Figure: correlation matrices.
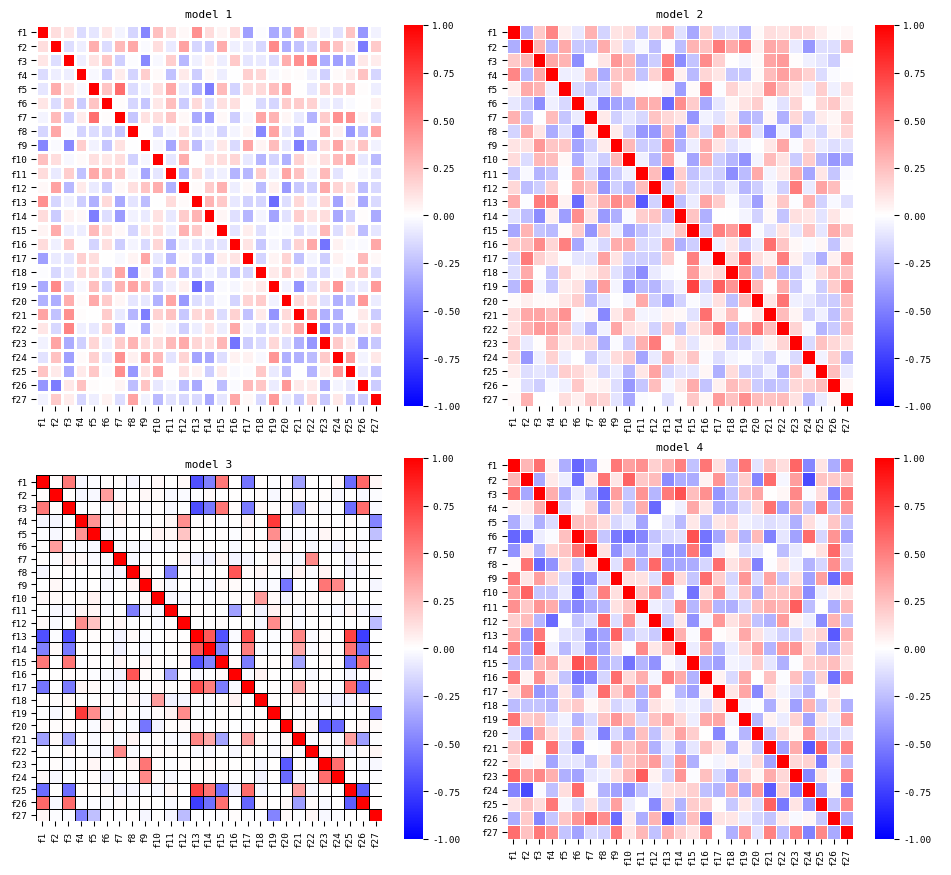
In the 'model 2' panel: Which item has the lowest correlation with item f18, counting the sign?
f11
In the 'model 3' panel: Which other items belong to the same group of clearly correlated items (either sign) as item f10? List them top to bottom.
f18
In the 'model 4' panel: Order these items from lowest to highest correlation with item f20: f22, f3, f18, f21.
f21, f18, f22, f3
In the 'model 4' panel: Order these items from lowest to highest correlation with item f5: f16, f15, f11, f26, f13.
f11, f16, f13, f15, f26
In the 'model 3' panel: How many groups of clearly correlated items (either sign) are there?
7
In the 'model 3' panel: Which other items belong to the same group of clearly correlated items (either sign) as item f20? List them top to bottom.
f9, f23, f24
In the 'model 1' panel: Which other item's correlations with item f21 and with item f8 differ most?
f19
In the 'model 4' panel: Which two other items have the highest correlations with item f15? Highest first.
f6, f7
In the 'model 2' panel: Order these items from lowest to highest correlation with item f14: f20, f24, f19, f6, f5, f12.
f5, f20, f19, f24, f12, f6
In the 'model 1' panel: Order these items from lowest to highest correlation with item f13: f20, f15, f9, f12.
f9, f20, f12, f15
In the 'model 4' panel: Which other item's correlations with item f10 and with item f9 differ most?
f13
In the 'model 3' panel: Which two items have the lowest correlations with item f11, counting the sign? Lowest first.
f8, f16
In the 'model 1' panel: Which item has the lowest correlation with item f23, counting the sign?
f16
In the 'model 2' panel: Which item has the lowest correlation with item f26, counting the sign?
f10
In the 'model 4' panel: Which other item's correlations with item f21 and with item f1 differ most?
f14
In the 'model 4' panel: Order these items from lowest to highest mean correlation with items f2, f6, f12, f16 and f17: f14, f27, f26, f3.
f3, f14, f27, f26
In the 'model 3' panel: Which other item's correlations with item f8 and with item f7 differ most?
f16
